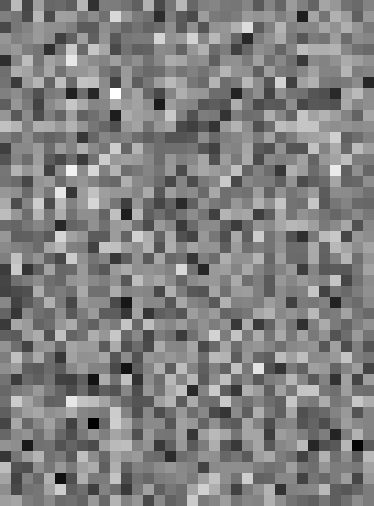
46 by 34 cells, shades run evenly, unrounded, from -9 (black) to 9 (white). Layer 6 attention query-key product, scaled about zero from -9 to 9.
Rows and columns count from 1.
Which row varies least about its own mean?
7
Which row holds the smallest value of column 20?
12
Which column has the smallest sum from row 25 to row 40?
1
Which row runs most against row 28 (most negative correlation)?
16
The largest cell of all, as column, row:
11, 9
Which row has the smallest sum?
41
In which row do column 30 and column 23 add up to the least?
4
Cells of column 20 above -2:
38
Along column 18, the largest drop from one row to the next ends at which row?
36
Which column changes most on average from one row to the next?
28
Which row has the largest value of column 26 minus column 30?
19
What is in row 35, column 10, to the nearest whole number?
3
